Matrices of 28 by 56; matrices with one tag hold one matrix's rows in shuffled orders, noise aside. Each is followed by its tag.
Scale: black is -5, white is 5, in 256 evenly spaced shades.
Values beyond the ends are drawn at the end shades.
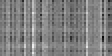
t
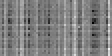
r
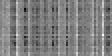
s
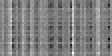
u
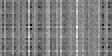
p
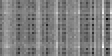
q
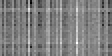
p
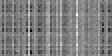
p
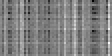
r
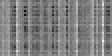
s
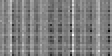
u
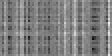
r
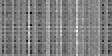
p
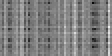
r
